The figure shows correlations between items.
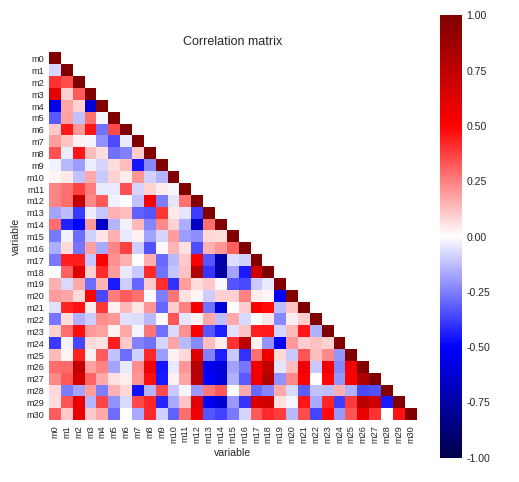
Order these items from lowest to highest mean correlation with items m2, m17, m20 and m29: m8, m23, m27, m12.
m8, m23, m12, m27
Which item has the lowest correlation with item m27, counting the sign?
m14
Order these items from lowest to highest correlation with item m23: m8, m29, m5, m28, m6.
m28, m5, m6, m8, m29
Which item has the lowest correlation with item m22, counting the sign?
m30
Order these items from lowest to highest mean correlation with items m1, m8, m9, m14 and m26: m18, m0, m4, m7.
m4, m7, m18, m0
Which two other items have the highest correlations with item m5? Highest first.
m24, m6
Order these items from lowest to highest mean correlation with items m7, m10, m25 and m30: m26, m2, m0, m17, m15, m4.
m15, m4, m17, m0, m2, m26
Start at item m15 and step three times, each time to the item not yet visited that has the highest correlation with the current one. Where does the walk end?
m6
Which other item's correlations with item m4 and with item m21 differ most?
m3
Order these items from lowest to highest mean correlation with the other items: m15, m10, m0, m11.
m15, m10, m0, m11
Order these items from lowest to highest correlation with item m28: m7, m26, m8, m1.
m7, m26, m1, m8
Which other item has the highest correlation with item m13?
m9
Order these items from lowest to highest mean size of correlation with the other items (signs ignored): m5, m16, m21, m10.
m10, m5, m16, m21
